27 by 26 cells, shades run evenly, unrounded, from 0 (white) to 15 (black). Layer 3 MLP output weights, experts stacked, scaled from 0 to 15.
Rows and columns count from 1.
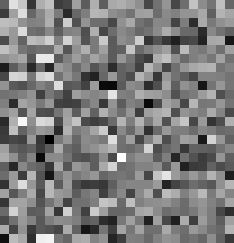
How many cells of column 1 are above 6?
20
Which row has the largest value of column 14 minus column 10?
27
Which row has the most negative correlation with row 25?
17
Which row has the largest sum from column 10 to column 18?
10
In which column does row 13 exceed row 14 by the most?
3
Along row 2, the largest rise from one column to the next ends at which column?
4
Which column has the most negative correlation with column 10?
16
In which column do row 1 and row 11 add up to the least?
13
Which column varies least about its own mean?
15
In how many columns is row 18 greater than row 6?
19
